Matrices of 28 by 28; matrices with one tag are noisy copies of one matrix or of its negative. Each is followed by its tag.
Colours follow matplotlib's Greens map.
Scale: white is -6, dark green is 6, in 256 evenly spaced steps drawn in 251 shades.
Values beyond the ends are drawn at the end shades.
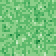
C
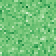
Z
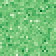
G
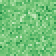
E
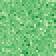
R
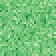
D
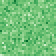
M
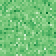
D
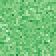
G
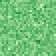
C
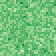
Z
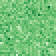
G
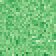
C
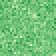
E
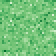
R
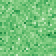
D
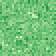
E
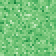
M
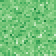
C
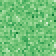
R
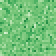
M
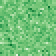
G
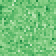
E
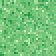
M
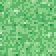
D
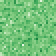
M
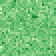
E
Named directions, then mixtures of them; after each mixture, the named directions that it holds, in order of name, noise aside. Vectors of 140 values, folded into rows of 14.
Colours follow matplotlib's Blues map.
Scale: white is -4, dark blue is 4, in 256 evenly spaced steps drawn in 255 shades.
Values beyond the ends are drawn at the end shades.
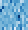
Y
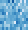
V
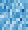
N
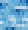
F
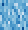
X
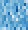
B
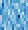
X, Y.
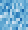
N.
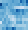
F.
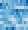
F.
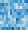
B, F, X.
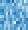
B, N, V.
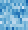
F, N, Y.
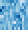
N, V, Y.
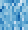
V, Y.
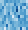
B, Y.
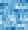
F, X.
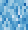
B, X.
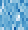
B, X, Y.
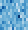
N, X, Y.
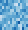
N, X, Y.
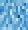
B, N, Y.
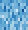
B, N, X.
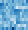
F, V, X.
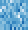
N, Y.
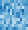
F, N.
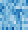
F, V, Y.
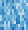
V, X.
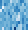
B, Y.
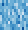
X.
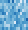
V.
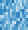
N, V.
